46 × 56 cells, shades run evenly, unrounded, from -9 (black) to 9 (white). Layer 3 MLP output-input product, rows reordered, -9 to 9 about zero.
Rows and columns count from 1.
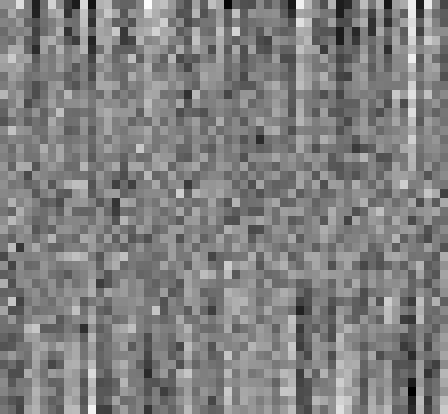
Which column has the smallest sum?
5
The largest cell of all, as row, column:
1, 19
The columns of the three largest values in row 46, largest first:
12, 43, 56
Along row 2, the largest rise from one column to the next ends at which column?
52
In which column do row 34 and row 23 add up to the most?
2
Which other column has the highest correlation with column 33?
45
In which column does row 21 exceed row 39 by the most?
51
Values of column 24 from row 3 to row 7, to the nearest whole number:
-4 -1 -3 -1 -2
